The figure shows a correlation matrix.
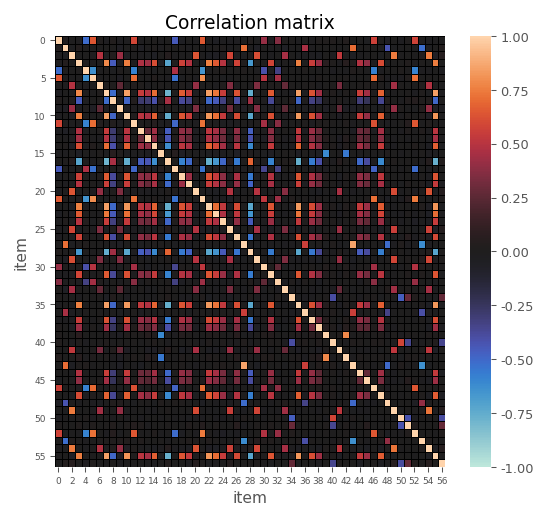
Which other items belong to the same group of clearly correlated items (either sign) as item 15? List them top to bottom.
39, 42
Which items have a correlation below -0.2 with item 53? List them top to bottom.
1, 27, 36, 43
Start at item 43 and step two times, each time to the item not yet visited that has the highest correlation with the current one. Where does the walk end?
1
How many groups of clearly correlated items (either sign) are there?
6
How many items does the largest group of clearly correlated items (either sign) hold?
23
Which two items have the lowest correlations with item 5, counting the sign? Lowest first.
4, 17
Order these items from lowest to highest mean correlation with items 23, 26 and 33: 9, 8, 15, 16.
16, 8, 15, 9
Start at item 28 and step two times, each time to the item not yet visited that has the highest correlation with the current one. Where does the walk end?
8
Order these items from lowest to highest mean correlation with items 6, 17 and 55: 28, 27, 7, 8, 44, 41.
28, 8, 27, 41, 44, 7
